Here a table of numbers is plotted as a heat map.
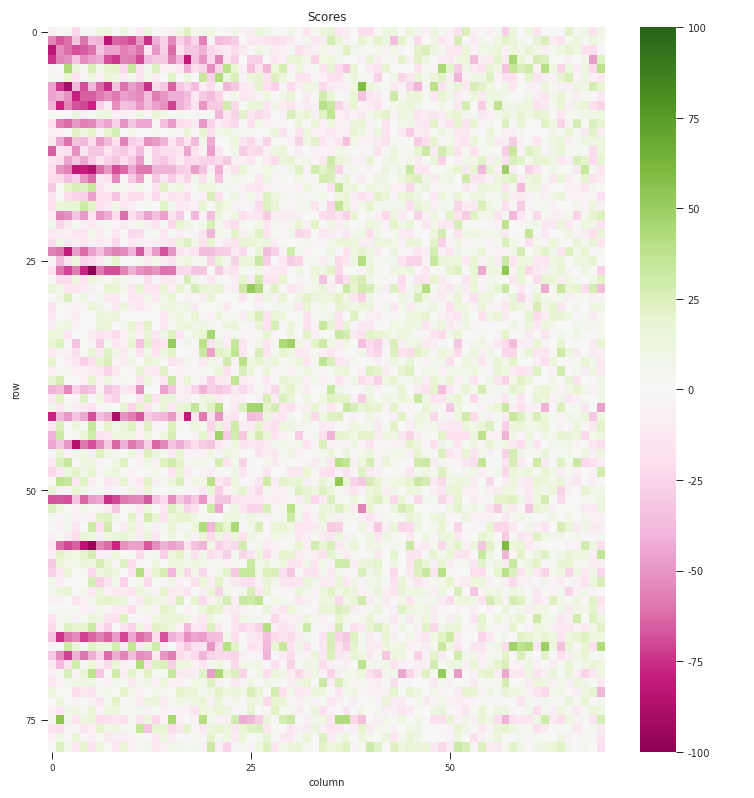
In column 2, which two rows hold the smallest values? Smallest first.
6, 24
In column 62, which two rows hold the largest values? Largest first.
67, 4
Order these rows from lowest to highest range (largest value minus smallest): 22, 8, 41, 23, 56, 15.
23, 22, 41, 8, 15, 56
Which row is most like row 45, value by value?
7
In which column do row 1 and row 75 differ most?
1
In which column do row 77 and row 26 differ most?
5
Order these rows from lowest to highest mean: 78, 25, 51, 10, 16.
51, 10, 16, 25, 78
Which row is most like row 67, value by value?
4
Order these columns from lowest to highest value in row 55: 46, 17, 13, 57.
57, 13, 46, 17
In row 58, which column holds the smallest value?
0
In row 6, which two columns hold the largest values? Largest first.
39, 48
